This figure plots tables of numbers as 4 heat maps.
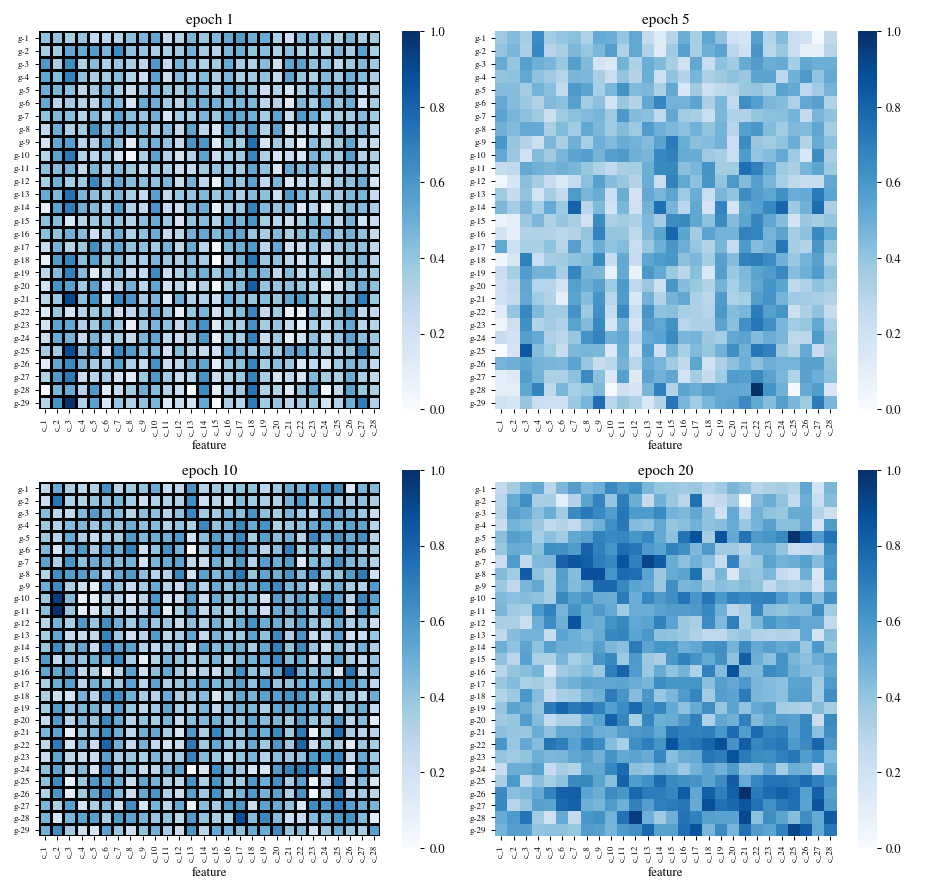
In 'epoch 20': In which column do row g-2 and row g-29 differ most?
c_21
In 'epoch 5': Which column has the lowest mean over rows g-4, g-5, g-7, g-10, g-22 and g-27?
c_18
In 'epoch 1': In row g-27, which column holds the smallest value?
c_8
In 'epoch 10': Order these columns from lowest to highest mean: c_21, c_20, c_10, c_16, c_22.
c_16, c_10, c_21, c_22, c_20
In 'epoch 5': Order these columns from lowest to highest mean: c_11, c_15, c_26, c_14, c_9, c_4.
c_26, c_4, c_14, c_11, c_9, c_15
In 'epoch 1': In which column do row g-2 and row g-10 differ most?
c_7
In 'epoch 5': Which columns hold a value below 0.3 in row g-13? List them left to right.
c_2, c_4, c_6, c_10, c_12, c_18
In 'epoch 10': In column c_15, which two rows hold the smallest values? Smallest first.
g-18, g-16
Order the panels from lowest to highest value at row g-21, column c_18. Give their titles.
epoch 5, epoch 1, epoch 10, epoch 20
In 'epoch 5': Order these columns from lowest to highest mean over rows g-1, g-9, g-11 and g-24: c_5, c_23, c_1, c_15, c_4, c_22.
c_1, c_5, c_23, c_4, c_22, c_15
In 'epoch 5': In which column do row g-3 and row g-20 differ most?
c_9
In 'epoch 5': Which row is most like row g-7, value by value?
g-5
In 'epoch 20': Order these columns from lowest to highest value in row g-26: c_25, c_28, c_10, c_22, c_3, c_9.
c_3, c_9, c_28, c_10, c_22, c_25
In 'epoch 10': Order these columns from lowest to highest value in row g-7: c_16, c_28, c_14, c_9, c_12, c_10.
c_9, c_14, c_28, c_16, c_10, c_12
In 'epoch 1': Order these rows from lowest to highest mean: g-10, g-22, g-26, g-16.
g-22, g-10, g-26, g-16
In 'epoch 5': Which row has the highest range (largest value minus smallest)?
g-28
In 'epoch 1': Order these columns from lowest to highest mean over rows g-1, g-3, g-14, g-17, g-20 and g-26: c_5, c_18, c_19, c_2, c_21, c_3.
c_21, c_19, c_5, c_2, c_3, c_18
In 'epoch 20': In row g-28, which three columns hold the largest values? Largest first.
c_12, c_21, c_28
